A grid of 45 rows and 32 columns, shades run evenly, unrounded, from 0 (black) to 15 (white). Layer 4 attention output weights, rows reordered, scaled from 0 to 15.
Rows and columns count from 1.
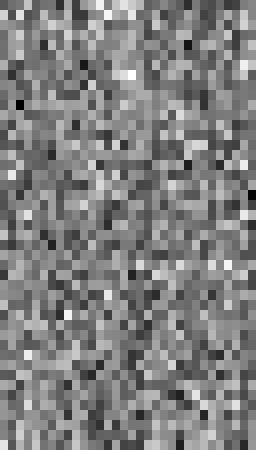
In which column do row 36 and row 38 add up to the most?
4
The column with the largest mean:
15
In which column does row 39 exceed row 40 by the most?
23
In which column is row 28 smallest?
17
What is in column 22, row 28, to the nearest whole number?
10
